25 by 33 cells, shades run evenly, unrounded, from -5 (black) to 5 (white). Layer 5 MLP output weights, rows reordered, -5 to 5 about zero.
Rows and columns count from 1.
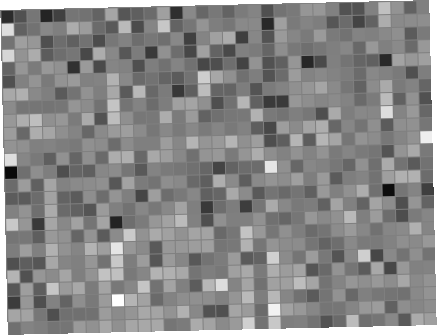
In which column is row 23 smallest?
1
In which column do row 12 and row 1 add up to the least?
4
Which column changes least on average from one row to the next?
27
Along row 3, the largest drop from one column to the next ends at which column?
19
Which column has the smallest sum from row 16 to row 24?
3
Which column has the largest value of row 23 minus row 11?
9
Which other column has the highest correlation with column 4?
5
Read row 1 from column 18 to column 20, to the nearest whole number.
-1 0 0
